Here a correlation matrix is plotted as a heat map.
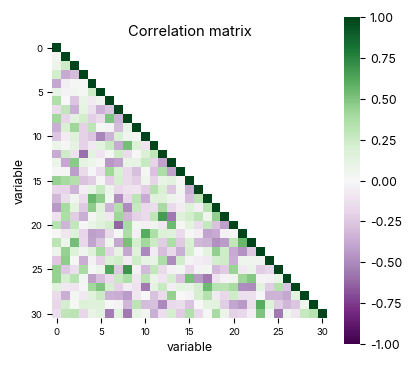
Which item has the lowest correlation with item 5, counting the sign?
10
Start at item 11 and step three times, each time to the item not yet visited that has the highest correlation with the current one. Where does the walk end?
6
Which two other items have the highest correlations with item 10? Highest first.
21, 22
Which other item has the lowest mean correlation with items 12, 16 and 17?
26
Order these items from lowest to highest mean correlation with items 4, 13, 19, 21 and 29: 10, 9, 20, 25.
25, 20, 10, 9
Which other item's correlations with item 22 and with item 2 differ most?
18
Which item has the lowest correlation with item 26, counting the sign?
17
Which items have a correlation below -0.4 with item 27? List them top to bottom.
10, 21, 22
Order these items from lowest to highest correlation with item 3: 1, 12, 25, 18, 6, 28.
12, 1, 18, 28, 6, 25
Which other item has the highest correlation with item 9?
2
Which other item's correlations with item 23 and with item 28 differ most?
1
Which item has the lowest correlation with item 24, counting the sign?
13
